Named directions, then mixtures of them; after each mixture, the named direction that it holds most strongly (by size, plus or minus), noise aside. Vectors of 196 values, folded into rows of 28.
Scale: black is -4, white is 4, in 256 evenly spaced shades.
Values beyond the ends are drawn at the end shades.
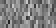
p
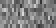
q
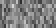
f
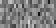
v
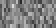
f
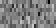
v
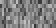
f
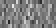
p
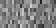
q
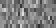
q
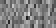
p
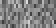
v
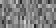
f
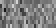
f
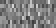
p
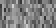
f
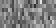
q
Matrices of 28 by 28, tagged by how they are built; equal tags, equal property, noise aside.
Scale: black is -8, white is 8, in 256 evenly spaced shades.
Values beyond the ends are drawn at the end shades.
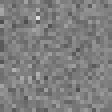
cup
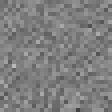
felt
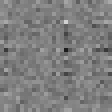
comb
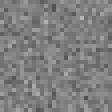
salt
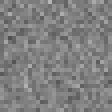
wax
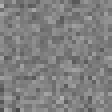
comb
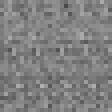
wax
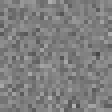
salt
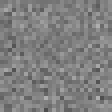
comb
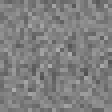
wax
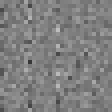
cup
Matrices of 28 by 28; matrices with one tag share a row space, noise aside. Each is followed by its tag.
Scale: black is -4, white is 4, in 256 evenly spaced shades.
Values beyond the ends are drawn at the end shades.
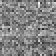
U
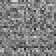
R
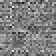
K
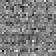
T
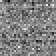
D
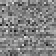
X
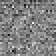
K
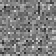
U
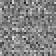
K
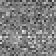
D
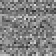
R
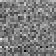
X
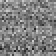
T
